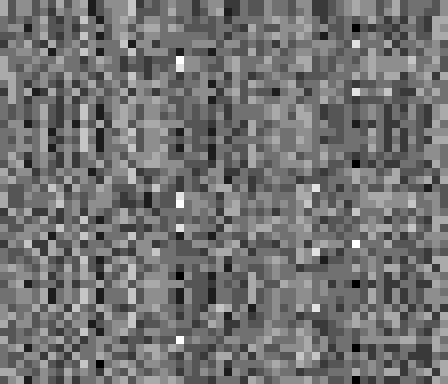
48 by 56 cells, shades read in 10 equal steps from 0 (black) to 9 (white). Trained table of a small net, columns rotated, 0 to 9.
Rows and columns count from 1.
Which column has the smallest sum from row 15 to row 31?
27
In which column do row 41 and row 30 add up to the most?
17
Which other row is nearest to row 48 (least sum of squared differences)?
21
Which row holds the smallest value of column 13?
46
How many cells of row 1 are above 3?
36
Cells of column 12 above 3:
38
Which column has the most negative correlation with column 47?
18
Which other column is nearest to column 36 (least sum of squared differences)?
15
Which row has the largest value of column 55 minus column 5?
12
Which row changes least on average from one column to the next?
9
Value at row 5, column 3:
4
